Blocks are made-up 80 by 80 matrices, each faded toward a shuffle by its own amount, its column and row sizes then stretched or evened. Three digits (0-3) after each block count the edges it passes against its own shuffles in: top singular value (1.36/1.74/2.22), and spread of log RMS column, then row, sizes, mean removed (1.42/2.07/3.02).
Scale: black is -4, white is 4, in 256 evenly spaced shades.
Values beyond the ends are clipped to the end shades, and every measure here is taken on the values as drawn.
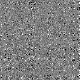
0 2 2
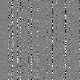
3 3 0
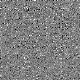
0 1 2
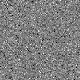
2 0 0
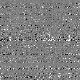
1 1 3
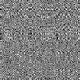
3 1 2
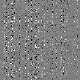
0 3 1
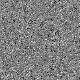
0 1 0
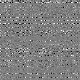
2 1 3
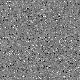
0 0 1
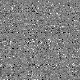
1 1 2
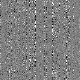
1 3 0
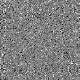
2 1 1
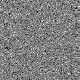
2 0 0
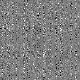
1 3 1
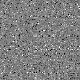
2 0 1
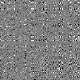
3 2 2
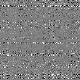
2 2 3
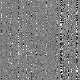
2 3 0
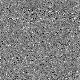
1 0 1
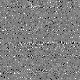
2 0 2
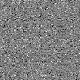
2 0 1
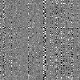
3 3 1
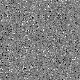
0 1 0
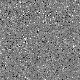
0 1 1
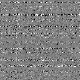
2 1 3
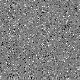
1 1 0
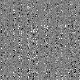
1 3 1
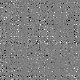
1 2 2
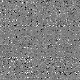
1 1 2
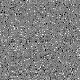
2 0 0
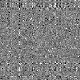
3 1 2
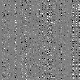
2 3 1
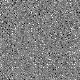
0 1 1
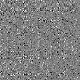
2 1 1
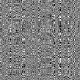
3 3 1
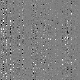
1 3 1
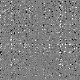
0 2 2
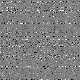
2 0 3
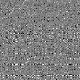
3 0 2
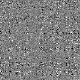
0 2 2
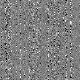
0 3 0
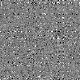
1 1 2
